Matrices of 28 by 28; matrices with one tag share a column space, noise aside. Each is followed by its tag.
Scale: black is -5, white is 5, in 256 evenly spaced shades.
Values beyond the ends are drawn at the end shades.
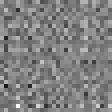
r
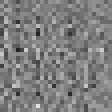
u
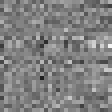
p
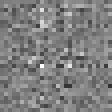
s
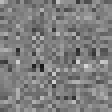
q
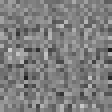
u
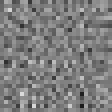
r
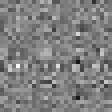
q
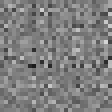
s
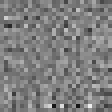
r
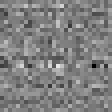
s
